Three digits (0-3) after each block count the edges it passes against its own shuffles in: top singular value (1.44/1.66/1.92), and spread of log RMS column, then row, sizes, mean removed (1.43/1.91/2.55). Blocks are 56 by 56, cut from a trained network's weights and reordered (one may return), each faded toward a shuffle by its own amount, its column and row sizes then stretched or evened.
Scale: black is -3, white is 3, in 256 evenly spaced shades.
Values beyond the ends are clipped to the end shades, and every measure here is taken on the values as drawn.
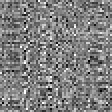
3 2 0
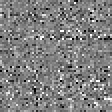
0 1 3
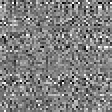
3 2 3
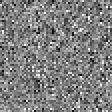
1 1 0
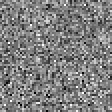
1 1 0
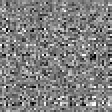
3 1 3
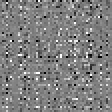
0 3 3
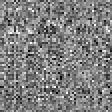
3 0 2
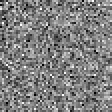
1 0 0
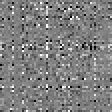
2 3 3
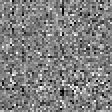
1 2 2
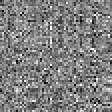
3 2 1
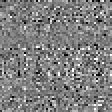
1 2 3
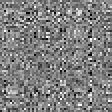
3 2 2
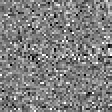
0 0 1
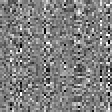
3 3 0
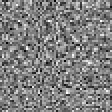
3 0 1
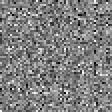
1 2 1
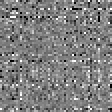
2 3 3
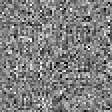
2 2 0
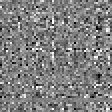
1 2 3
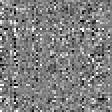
0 3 2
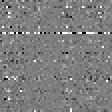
3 1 2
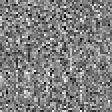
2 2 0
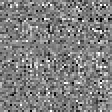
0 1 3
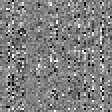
1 3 0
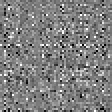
1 3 2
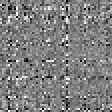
3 3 3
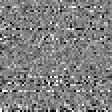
0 0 3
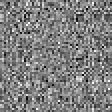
3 1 0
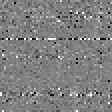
2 0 2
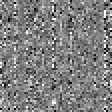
1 3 0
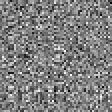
3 1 2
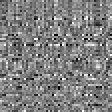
3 0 3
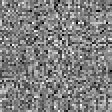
2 0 1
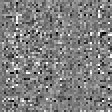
1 3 2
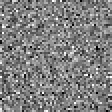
0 0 2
